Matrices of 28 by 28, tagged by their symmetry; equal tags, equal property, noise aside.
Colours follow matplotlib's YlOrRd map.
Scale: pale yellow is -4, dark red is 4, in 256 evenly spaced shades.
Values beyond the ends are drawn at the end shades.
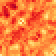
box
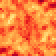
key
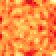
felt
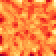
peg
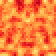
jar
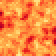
key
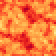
key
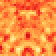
jar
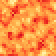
key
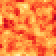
peg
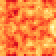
felt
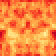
jar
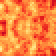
felt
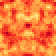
jar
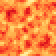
key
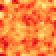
peg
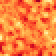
peg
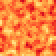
peg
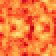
felt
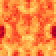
jar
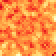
box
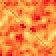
key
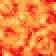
box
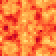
felt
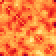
box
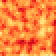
peg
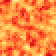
key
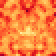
jar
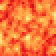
key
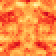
jar
